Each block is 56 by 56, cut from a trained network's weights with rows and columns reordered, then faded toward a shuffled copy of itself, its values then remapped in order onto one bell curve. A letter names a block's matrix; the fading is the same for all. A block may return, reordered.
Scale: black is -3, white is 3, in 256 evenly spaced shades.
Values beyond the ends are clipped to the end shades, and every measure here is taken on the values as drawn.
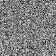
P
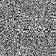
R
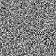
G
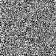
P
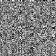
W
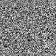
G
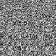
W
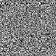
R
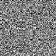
G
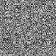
W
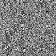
P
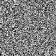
P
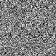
G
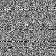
R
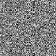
W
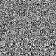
G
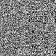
P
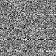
R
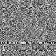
R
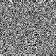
G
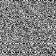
R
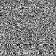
R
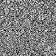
G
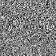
G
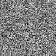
P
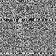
R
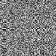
W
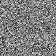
P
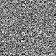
G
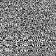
R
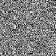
G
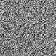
W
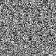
P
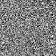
R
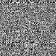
R
